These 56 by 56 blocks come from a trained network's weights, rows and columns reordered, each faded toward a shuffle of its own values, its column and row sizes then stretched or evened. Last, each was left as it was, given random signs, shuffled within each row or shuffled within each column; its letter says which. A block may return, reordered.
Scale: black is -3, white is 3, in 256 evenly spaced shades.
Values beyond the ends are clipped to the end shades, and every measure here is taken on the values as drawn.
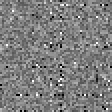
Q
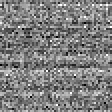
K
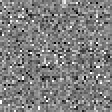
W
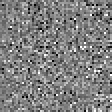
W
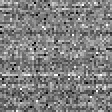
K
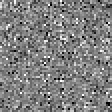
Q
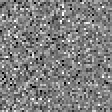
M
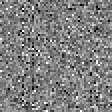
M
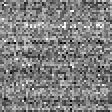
W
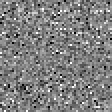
K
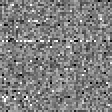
K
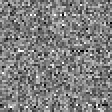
K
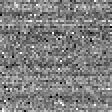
K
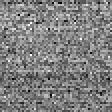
K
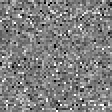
K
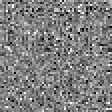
W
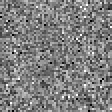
M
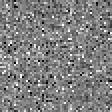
M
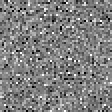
K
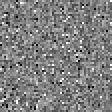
M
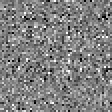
Q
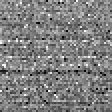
K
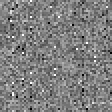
M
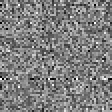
Q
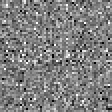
Q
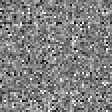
Q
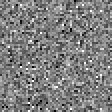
M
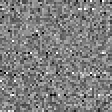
K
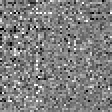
Q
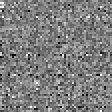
Q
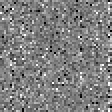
M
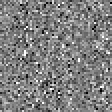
M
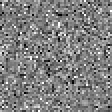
Q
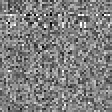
W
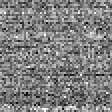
K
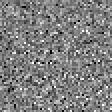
K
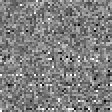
Q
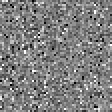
M
